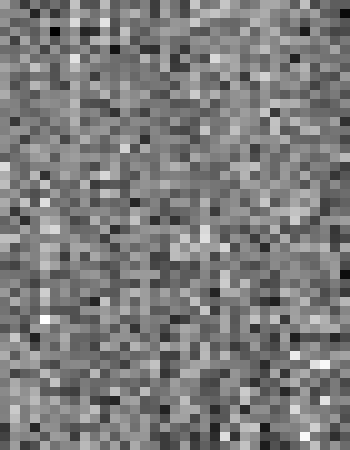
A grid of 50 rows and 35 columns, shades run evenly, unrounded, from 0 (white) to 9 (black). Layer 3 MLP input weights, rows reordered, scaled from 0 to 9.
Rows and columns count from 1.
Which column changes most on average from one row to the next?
10
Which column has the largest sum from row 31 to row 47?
22
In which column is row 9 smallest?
27
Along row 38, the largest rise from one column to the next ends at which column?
30
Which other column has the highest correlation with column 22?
8
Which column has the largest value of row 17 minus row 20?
11
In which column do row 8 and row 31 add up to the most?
35
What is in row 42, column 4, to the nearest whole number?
5
